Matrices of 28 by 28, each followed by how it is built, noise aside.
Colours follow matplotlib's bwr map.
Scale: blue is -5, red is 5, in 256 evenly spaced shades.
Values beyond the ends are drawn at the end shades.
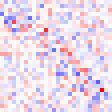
banded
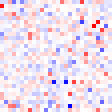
sparse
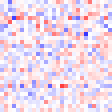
uneven rows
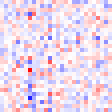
uneven columns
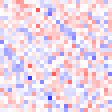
Toeplitz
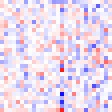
uneven columns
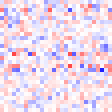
uneven rows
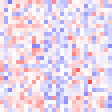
blocks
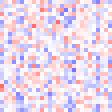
blocks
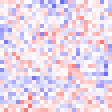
smooth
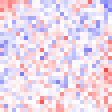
smooth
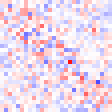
banded
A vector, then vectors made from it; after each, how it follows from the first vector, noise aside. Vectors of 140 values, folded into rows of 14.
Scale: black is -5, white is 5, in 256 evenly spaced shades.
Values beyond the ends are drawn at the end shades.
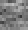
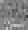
reversed, partly zeroed.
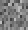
sign-scrambled.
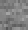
reversed, negated, shrunk.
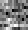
reversed, scaled up.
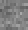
wrapped around, negated, shrunk.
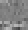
reversed, partly zeroed.
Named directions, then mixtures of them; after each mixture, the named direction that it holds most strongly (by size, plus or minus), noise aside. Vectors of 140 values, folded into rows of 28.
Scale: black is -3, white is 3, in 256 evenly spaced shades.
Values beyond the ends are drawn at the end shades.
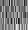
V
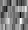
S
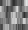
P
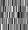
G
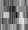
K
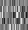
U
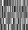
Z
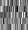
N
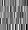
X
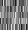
X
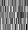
X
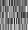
V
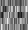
G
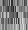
V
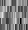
S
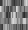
P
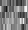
S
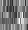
K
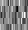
N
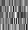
G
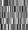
Z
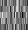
X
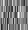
G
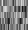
S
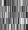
Z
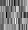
V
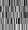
V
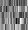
S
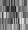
K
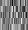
N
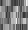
P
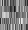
X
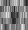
P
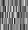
G
